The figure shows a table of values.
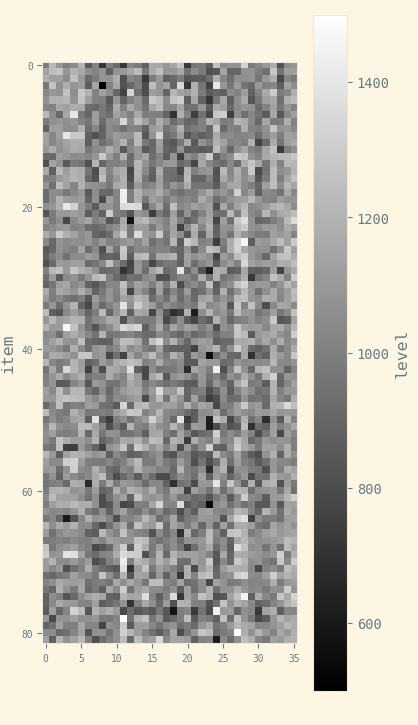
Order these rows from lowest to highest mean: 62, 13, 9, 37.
62, 9, 13, 37
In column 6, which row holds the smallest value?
59
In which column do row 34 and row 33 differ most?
31
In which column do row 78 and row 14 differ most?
11
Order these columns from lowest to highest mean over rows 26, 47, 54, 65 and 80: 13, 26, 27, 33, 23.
26, 33, 23, 13, 27
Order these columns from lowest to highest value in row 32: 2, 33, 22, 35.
22, 33, 2, 35
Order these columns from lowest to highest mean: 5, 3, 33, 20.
20, 33, 3, 5
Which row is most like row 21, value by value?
28
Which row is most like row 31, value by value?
23
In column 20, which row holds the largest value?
25
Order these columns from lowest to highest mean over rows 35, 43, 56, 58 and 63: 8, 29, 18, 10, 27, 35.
18, 29, 10, 8, 35, 27
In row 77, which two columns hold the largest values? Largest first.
24, 4
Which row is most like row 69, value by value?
37
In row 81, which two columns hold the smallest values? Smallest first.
24, 7
